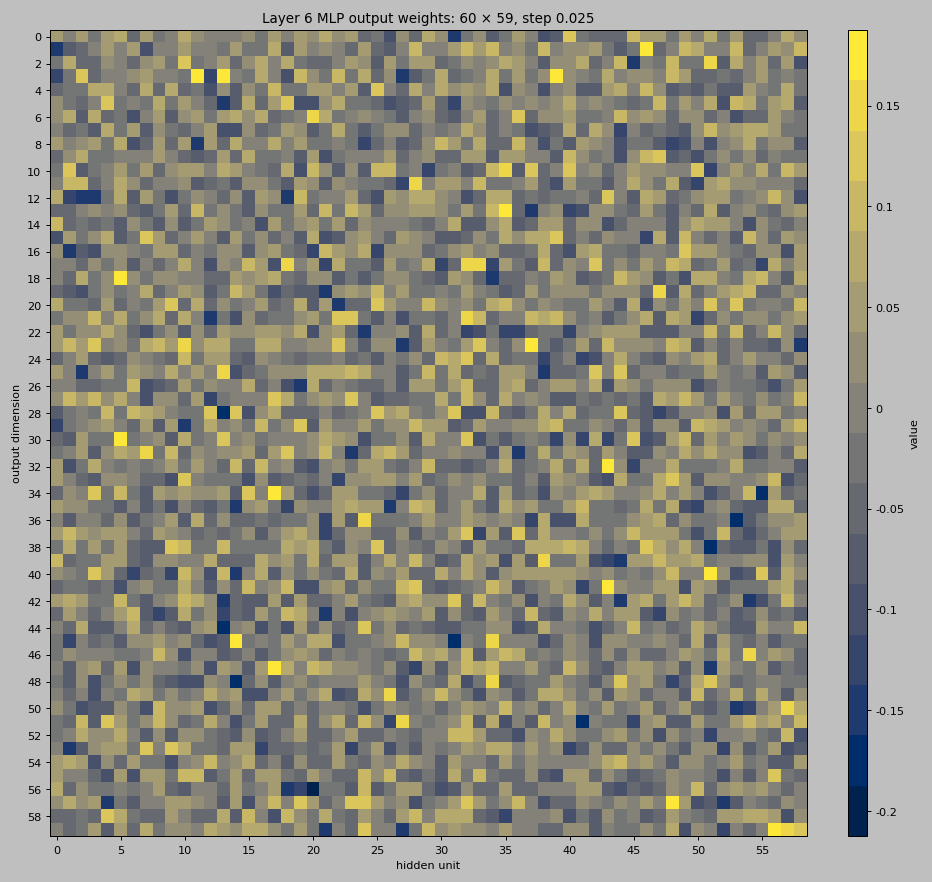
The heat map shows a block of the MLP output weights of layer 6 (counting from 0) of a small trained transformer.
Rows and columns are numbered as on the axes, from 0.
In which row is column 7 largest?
31
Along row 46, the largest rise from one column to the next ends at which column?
54
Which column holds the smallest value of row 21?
12
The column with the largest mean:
32
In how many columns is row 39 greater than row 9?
31
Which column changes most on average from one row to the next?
51
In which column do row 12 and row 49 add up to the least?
3
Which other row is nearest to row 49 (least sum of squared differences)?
14
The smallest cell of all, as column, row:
20, 56
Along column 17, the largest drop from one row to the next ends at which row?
48
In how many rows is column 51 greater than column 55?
28
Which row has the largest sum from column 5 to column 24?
23
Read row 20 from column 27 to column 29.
0 0 0.1
